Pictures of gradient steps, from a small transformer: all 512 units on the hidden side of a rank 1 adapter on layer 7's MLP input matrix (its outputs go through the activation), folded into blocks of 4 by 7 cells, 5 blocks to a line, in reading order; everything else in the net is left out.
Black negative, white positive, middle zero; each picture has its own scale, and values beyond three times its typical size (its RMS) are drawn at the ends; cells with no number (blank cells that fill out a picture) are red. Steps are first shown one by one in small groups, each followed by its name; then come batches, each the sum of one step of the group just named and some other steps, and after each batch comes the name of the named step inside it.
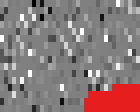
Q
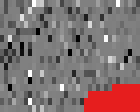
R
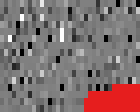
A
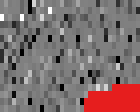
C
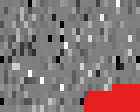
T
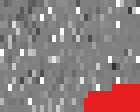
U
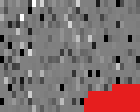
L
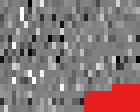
T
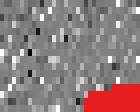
U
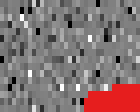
C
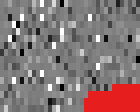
A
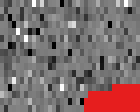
R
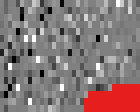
R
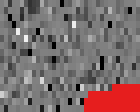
C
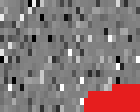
C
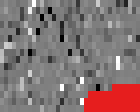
R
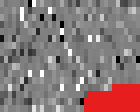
T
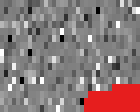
U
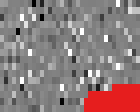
Q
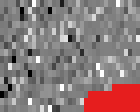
R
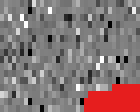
C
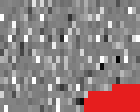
C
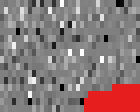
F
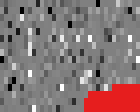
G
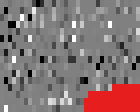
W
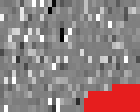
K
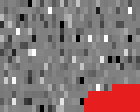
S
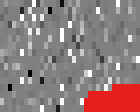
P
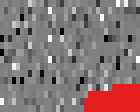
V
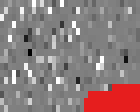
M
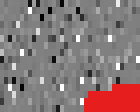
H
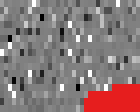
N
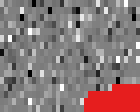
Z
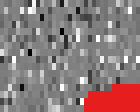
H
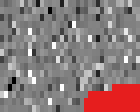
G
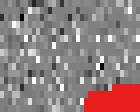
H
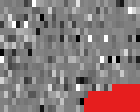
S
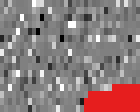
N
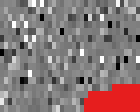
V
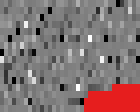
F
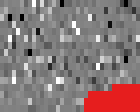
M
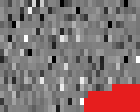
H
